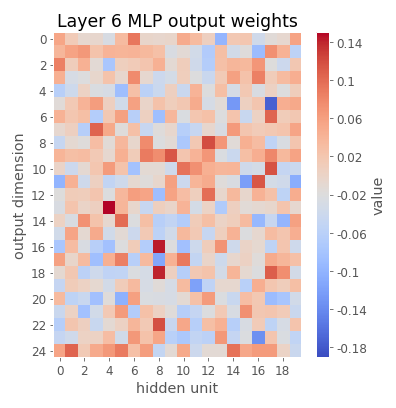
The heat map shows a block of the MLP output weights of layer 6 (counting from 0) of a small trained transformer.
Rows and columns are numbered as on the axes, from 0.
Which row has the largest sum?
9
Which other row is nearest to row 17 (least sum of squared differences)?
6
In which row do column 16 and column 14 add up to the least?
23
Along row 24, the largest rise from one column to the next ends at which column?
14
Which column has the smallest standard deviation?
1
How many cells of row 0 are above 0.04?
4
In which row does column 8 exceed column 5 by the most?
18
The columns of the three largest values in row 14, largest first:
5, 2, 19
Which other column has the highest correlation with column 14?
17
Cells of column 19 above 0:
15
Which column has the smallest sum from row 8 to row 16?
0
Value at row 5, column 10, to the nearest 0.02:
0.02
